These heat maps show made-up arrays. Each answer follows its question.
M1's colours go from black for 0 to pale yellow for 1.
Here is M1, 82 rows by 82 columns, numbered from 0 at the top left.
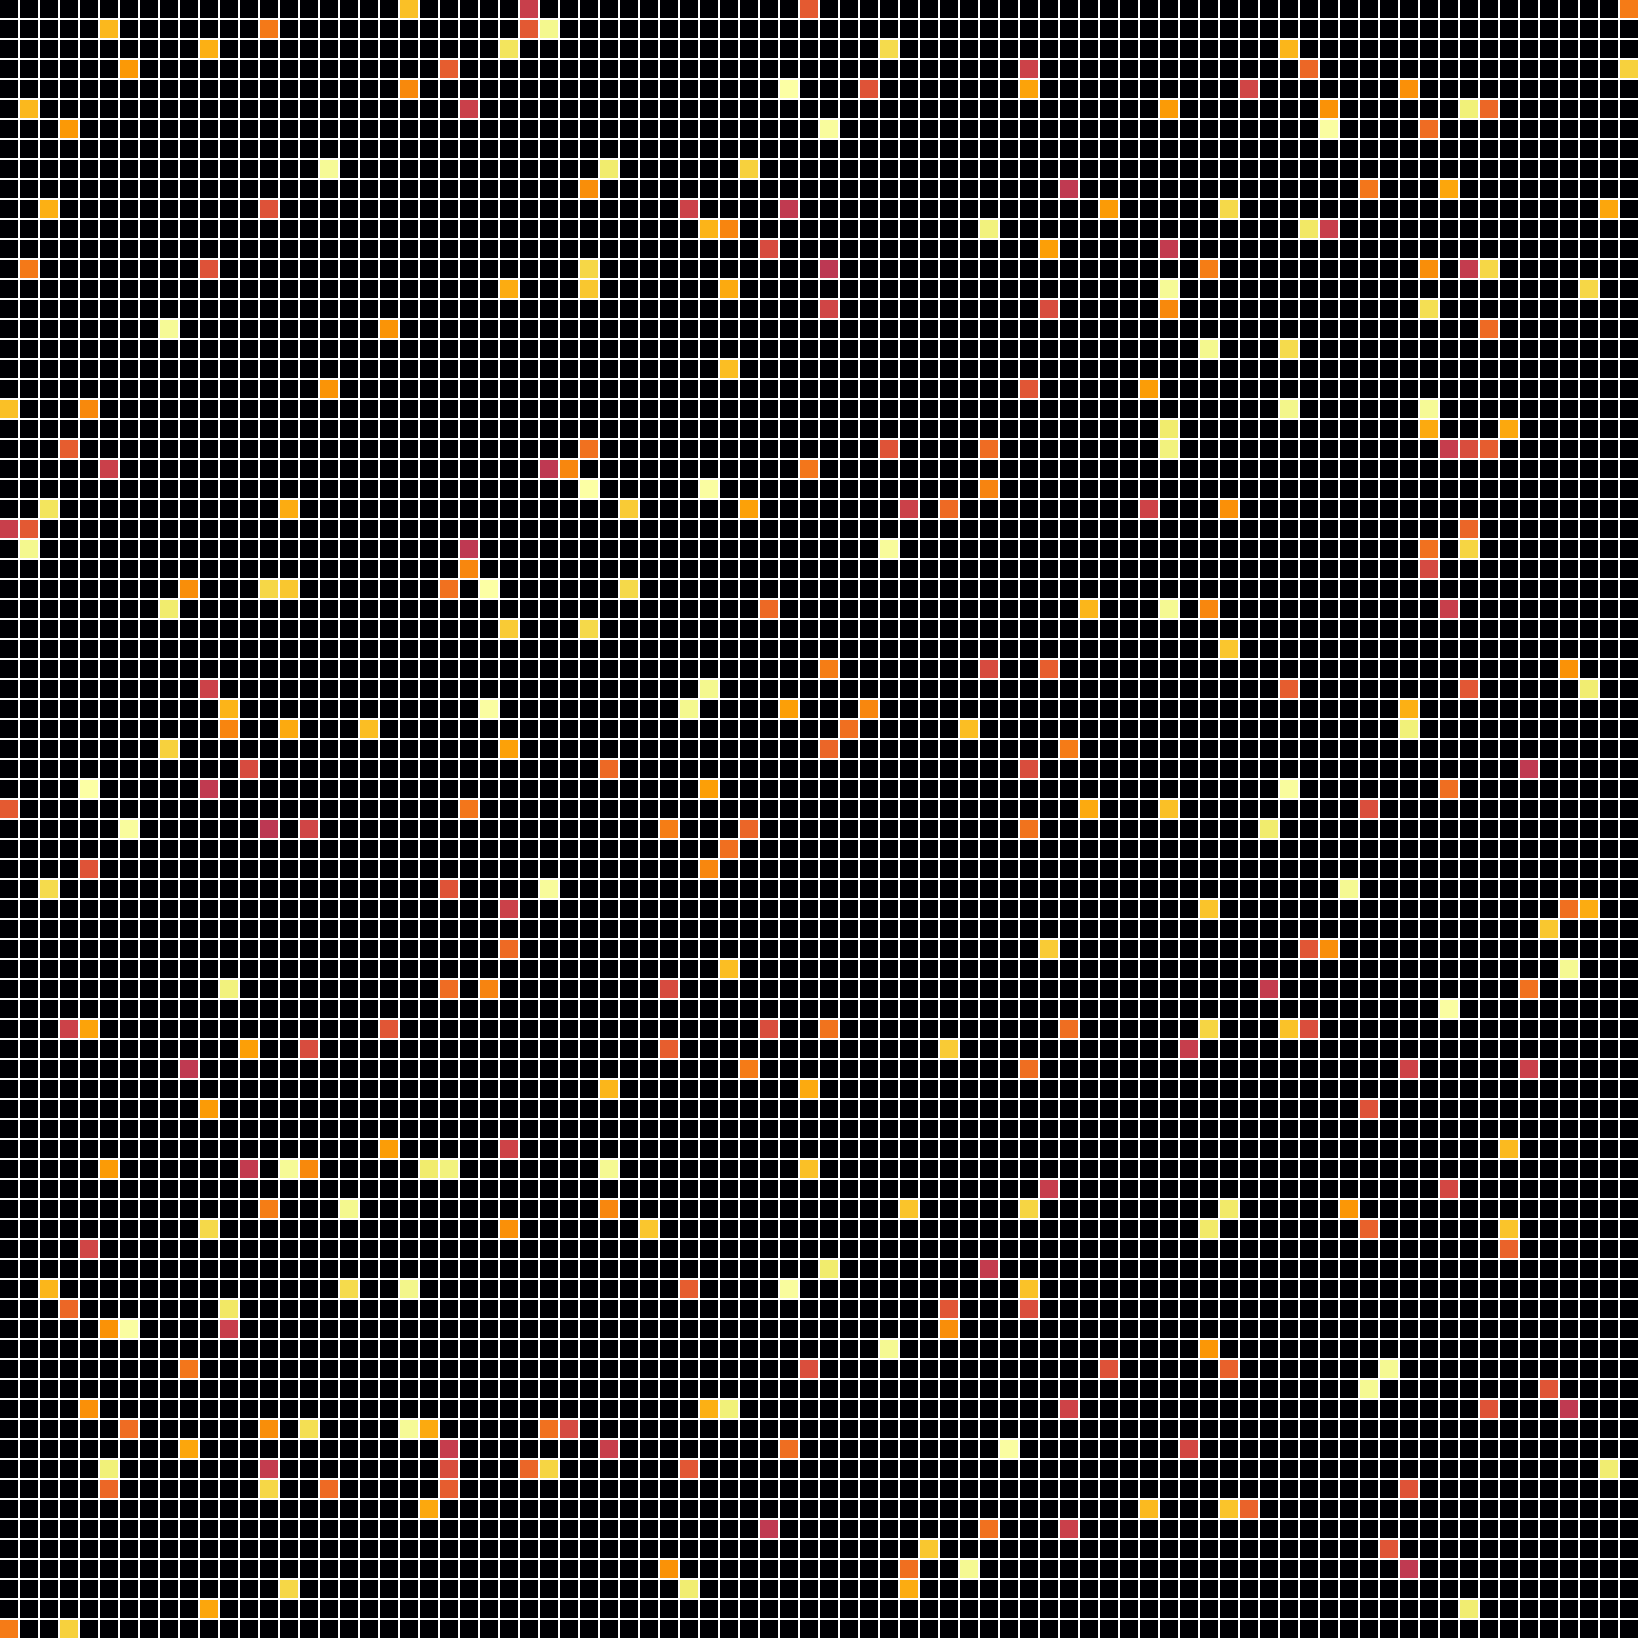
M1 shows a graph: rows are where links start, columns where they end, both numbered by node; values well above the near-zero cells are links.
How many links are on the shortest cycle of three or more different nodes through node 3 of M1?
3
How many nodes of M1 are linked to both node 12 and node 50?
0
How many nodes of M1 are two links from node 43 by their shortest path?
8
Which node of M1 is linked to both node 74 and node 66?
node 5
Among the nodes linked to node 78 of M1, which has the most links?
node 70
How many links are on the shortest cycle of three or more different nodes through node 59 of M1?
6
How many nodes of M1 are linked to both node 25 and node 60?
2
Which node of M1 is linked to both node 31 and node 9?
node 29
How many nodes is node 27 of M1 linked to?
5
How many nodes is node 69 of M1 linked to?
2
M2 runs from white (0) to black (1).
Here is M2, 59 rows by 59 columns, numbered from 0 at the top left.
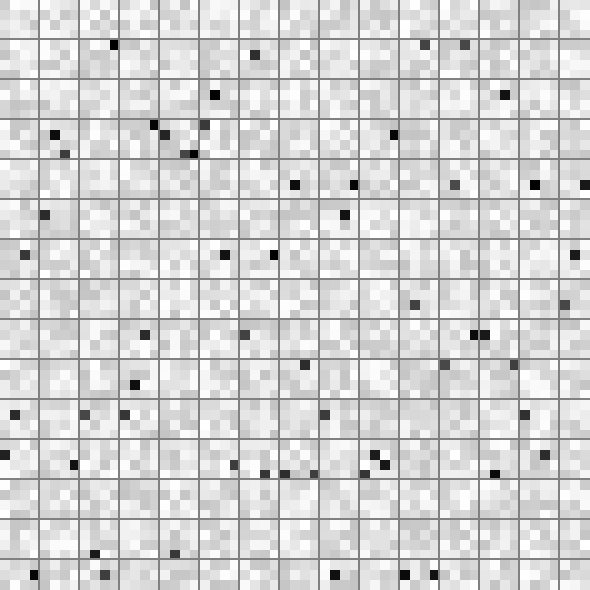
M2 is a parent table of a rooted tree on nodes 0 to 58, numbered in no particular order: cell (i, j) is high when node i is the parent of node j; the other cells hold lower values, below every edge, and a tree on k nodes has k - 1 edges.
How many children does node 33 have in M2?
4
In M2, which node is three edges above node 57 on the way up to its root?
13
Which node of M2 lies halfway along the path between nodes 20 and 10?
36
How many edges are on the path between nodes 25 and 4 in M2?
5
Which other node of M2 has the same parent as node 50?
21
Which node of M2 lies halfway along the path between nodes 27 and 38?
5
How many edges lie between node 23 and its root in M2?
5
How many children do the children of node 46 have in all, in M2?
1
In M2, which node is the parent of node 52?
41
